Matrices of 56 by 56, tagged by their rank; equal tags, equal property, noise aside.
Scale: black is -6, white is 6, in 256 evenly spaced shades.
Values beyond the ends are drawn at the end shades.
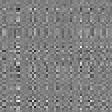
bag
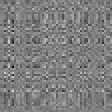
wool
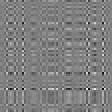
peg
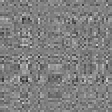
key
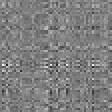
wool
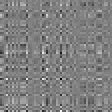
bag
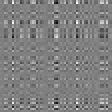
peg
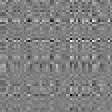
bag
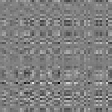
bag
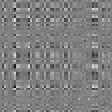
peg
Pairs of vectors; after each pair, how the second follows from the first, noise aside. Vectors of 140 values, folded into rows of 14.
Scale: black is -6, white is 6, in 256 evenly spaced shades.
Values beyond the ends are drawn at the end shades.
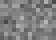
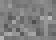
reversed, negated, partly zeroed.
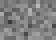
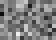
reversed, scaled up.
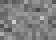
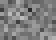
wrapped around, negated.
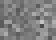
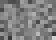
wrapped around, negated.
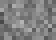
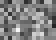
reversed, scaled up.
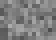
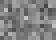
wrapped around, negated.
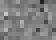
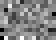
wrapped around, scaled up.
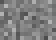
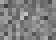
negated.
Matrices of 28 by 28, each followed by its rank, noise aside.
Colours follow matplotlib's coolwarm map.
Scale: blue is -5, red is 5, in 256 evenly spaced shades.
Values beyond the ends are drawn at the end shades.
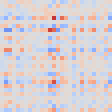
two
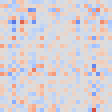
three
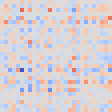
three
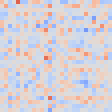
six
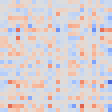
four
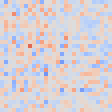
six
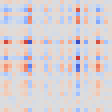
one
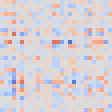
three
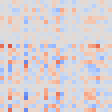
three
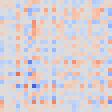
three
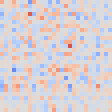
six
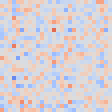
six
